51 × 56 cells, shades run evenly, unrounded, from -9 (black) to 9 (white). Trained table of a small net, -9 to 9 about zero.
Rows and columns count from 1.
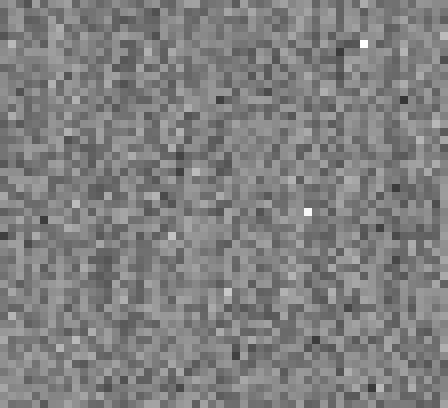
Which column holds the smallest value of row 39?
44
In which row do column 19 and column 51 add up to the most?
7
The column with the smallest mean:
50
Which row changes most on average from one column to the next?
27
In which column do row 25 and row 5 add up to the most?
56
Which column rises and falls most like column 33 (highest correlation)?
34
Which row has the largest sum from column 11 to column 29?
28
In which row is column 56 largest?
5
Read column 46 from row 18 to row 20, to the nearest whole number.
-1 -2 -1
